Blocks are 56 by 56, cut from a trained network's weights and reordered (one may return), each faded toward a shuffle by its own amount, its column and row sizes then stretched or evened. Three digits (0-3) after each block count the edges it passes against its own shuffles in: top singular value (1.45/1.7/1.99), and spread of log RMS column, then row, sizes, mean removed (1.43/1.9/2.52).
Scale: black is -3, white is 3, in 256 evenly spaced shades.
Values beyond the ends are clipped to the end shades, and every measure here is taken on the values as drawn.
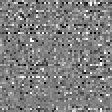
2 1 3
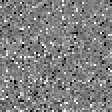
0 1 0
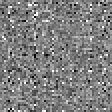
0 2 1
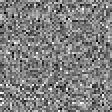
2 0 1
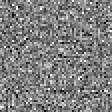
1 0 0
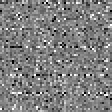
2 1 2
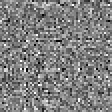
1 1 1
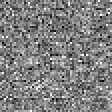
3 1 1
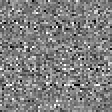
0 0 3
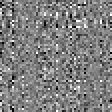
3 3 1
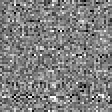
2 0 2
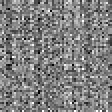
3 0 2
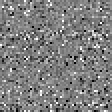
1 1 1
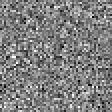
2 0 1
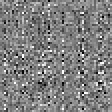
3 3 1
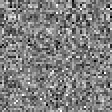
3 1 0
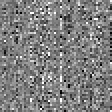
1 3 0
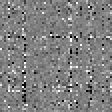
1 3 2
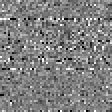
1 0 3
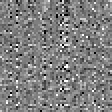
3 3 0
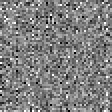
0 2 1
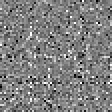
1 2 1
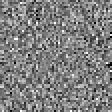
2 0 0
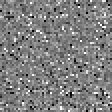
0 0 0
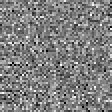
2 0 1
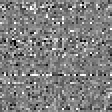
1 1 3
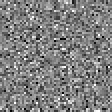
2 2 0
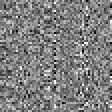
3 2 0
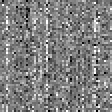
2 3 0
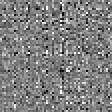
2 3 2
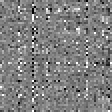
2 3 2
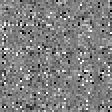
1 2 1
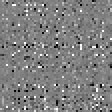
0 3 3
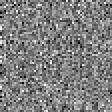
2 0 0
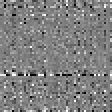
2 3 3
